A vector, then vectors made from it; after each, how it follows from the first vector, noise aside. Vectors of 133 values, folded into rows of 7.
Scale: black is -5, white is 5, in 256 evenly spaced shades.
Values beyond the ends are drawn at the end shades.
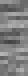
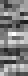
reversed, negated, scaled up.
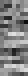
reversed, negated, scaled up.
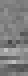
reversed, partly zeroed.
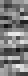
reversed, negated, scaled up.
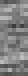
wrapped around, negated.
